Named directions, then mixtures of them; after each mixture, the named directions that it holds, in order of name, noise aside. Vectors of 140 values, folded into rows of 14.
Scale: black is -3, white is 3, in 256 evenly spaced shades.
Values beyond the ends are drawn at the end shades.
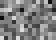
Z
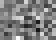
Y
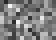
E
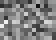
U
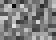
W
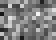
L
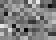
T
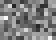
W.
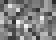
E.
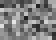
U, W.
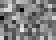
Z.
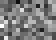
U, Z.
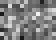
L.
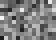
Z.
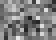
T, Y, Z.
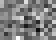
Y.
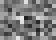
Y.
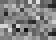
T.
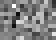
E, W.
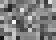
E, Z.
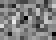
E, U, W.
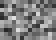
L, U, Z.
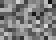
Y, Z.
